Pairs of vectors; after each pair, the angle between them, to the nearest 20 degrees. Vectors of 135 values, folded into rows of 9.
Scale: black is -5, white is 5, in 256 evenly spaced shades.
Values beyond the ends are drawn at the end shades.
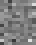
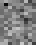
100 degrees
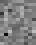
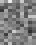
80 degrees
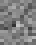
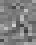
140 degrees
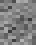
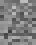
60 degrees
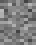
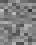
40 degrees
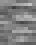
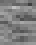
160 degrees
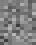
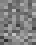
20 degrees
